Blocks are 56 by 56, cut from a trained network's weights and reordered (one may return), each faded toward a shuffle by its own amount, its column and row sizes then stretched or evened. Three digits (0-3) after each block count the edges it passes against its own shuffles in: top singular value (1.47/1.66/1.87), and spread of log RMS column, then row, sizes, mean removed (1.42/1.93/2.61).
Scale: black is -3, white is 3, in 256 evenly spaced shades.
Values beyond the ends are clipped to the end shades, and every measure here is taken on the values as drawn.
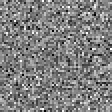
0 0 1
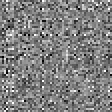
3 2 2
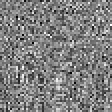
3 1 0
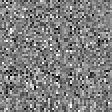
1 2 1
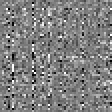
2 3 2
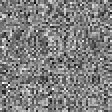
3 1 0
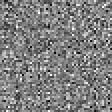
1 2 0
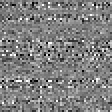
2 0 3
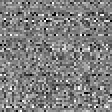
2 0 3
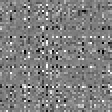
1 3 3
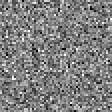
0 0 0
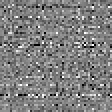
2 2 3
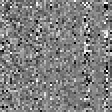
0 3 1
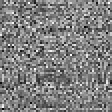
3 0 1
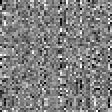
3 3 0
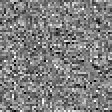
1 1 0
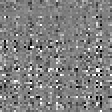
1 3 3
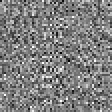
3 2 0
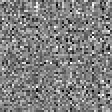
2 2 1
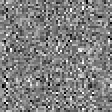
2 2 1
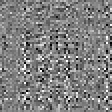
3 3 2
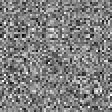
3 0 1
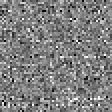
0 1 2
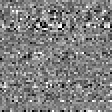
1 0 3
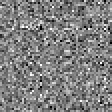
1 1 1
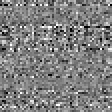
1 0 3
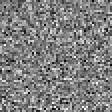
1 0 1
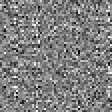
2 2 0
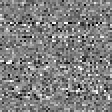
0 0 3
